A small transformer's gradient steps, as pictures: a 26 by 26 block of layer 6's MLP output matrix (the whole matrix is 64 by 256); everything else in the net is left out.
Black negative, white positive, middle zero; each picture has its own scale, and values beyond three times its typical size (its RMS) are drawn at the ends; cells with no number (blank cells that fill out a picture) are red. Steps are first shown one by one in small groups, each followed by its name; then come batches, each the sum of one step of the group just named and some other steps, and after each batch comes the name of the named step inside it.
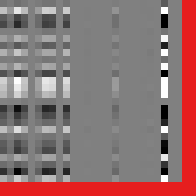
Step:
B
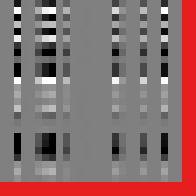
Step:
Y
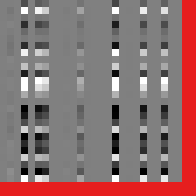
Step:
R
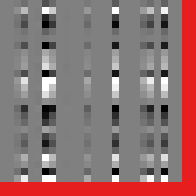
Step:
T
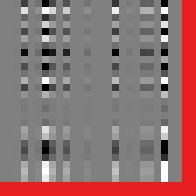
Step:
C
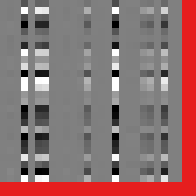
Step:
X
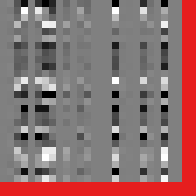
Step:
R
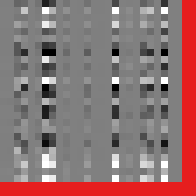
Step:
C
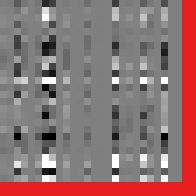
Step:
T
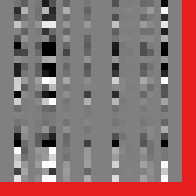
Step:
C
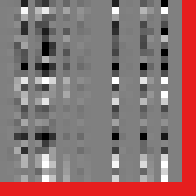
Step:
C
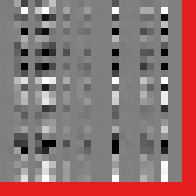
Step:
C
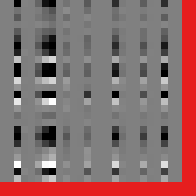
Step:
Y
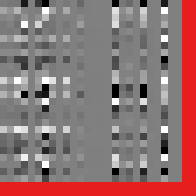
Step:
B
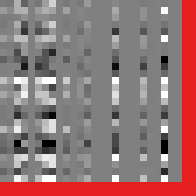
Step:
B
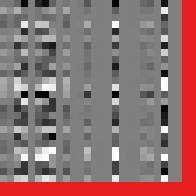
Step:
B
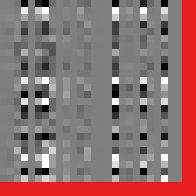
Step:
R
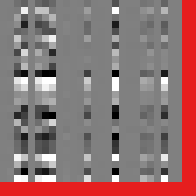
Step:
X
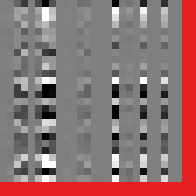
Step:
R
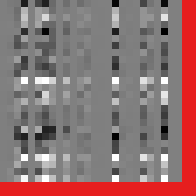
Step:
R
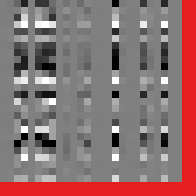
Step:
Y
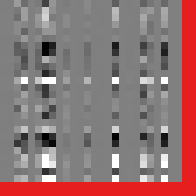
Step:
T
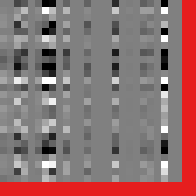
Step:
C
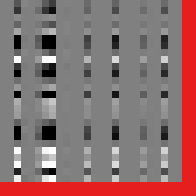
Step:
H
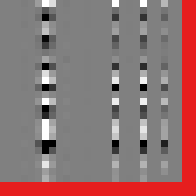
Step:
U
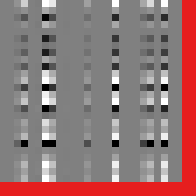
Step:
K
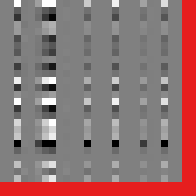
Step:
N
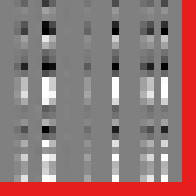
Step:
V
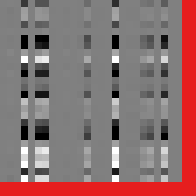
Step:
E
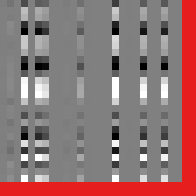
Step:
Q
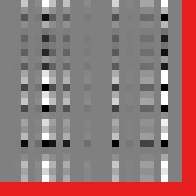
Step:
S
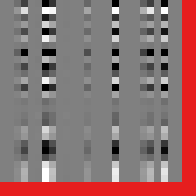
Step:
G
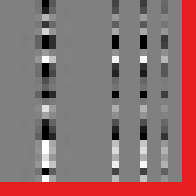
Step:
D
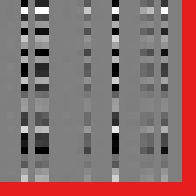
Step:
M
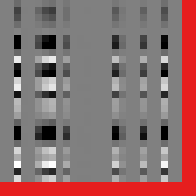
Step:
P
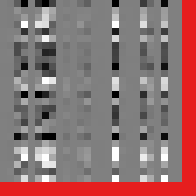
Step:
V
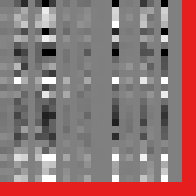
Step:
G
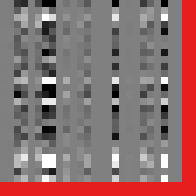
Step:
H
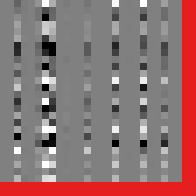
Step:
U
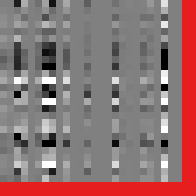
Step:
S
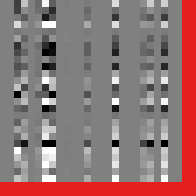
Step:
K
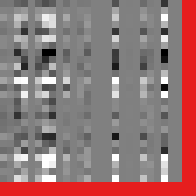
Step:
Q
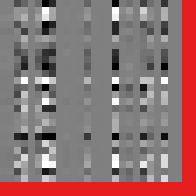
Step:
V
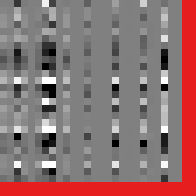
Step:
U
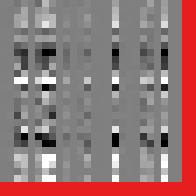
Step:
K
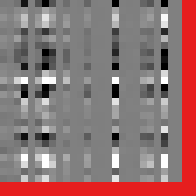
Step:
E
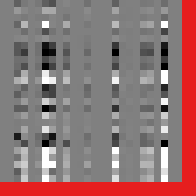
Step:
S
